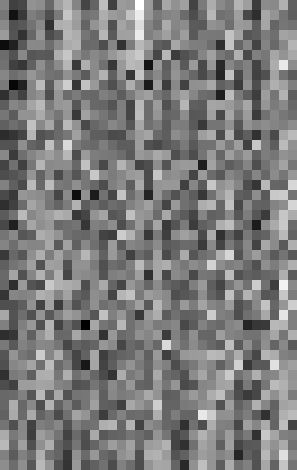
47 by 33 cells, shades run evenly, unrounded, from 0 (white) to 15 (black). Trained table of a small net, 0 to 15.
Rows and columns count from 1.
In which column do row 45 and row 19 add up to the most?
21
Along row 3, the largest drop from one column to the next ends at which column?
7
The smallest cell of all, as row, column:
1, 16
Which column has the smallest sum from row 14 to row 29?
32
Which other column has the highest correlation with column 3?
6
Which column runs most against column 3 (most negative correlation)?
20
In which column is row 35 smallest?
19
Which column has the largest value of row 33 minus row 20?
10
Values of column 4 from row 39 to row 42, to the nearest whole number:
6 10 7 5
